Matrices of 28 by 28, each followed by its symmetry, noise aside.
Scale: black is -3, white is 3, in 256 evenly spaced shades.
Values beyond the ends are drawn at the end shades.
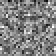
mirrored left to right.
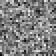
no symmetry.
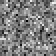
no symmetry.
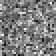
no symmetry.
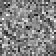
same after a half turn.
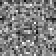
mirrored left to right.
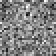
mirrored left to right.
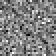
symmetric across the other diagonal.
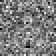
mirrored left to right.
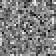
symmetric across the other diagonal.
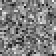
antisymmetric.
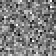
antisymmetric.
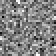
same after a half turn.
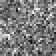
symmetric.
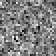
symmetric across the other diagonal.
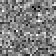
no symmetry.
